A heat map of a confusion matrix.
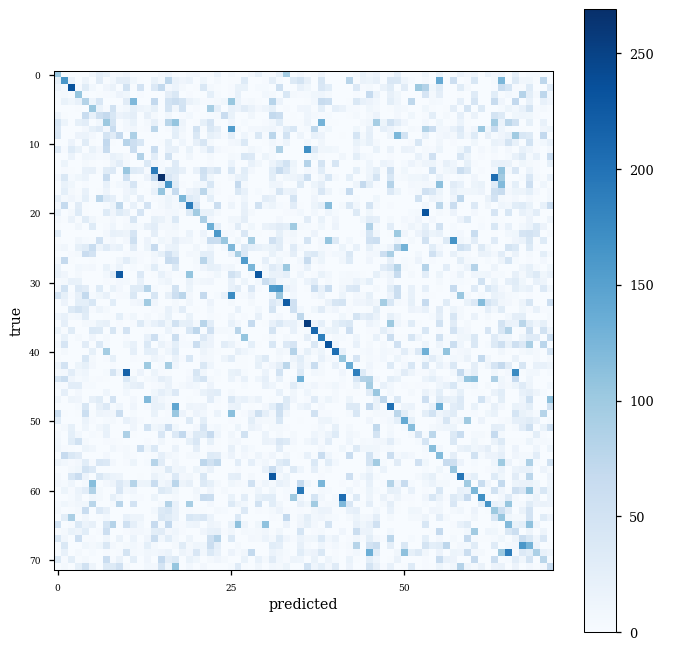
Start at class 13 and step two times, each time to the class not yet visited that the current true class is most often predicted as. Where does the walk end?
48
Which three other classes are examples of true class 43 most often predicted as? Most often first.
10, 66, 58
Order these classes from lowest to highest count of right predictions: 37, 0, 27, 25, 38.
0, 25, 27, 38, 37
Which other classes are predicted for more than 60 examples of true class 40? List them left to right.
7, 34, 53, 56
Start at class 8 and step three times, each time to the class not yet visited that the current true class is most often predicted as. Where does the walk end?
59
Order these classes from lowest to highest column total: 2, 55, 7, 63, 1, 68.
2, 1, 7, 55, 63, 68
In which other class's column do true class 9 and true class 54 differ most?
49
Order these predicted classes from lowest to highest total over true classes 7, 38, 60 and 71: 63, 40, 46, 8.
40, 8, 46, 63
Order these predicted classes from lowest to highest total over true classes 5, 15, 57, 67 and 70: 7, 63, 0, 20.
20, 0, 7, 63
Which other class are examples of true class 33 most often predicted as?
61
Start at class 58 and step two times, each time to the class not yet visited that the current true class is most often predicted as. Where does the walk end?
32
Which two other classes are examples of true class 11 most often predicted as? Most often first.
36, 32
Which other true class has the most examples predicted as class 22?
5
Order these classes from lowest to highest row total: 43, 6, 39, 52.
6, 52, 43, 39
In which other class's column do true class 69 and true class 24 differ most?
65
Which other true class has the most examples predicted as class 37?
62
